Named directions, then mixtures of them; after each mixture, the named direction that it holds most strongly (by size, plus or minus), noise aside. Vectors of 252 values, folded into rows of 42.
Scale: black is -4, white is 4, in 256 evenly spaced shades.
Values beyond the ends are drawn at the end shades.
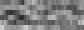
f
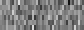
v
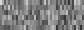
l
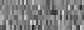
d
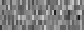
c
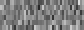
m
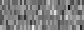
d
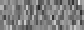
m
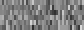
d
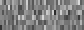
c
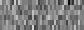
v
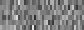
v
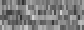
f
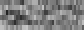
f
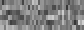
f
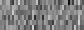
v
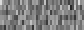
l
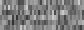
l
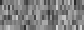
l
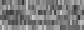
f
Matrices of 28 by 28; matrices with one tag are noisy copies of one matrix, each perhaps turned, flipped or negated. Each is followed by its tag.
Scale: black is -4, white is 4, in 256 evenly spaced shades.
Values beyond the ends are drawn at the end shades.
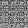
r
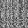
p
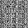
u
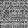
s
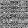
p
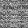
p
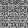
r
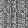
u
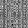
s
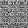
r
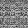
u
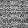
p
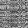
p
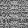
p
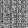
u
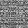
s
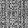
s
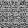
r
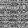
p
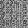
r
